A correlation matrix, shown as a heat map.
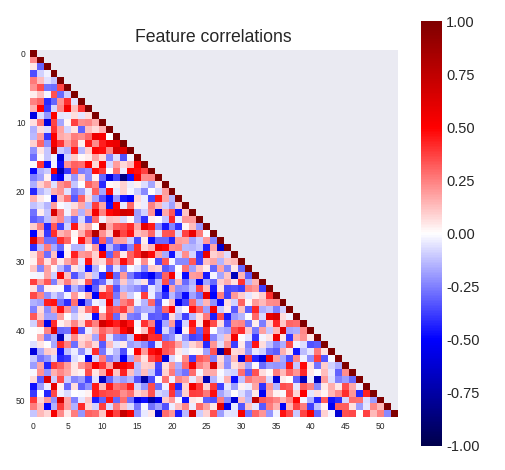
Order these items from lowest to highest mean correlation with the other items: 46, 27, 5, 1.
27, 5, 1, 46
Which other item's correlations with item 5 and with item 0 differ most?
26
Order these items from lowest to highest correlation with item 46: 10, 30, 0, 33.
0, 33, 10, 30
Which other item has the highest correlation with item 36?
40
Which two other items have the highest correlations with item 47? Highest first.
2, 4
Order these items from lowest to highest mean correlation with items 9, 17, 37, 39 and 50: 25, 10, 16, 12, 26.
16, 25, 10, 12, 26
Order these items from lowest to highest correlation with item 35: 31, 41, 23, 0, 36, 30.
23, 31, 30, 36, 0, 41
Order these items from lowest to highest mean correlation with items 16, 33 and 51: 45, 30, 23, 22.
23, 22, 45, 30
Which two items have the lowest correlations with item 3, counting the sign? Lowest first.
21, 18
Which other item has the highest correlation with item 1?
8
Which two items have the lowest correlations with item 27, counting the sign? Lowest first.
43, 28
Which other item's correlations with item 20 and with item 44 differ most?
32
